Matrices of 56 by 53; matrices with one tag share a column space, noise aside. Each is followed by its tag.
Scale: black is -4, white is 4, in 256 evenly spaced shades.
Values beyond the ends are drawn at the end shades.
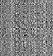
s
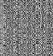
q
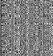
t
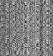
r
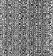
t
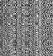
t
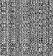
r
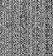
q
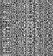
s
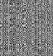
r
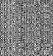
r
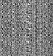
s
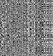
s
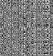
q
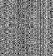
q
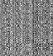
r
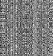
q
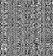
r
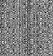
q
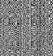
t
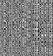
s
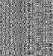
r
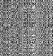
q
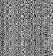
t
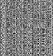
q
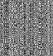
r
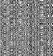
t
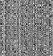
t
